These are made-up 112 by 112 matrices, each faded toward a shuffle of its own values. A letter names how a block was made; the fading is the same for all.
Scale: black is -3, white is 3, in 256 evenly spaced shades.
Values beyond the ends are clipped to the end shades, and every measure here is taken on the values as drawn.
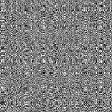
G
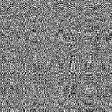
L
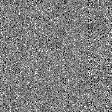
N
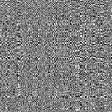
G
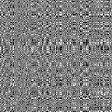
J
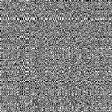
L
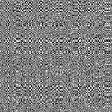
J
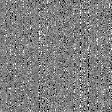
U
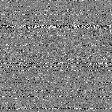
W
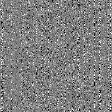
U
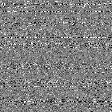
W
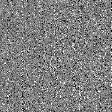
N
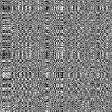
J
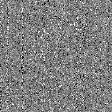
N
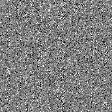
N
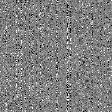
U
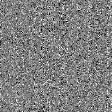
N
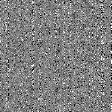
U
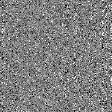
N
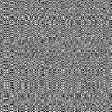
J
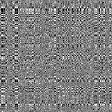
J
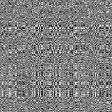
J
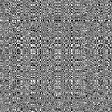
J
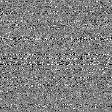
W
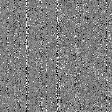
U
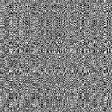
G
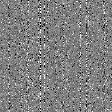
U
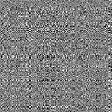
G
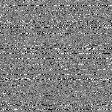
W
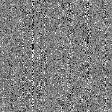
U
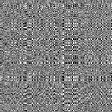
J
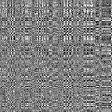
J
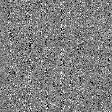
N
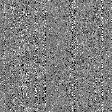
U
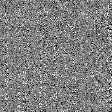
N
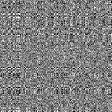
G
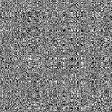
L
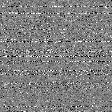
W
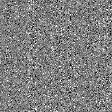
N
